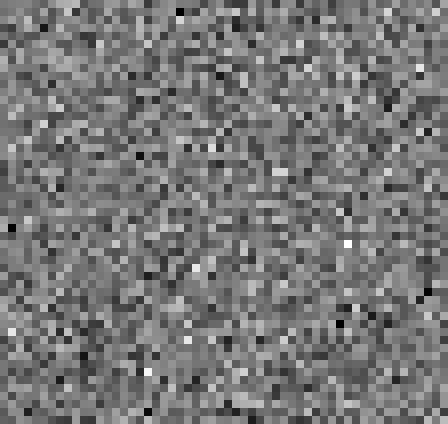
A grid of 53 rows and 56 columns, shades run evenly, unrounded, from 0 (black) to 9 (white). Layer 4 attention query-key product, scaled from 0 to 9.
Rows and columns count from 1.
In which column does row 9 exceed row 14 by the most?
53
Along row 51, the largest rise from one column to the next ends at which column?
30
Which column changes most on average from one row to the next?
8
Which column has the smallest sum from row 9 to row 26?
17
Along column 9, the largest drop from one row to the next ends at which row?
43
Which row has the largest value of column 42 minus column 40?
3
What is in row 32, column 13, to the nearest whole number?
6
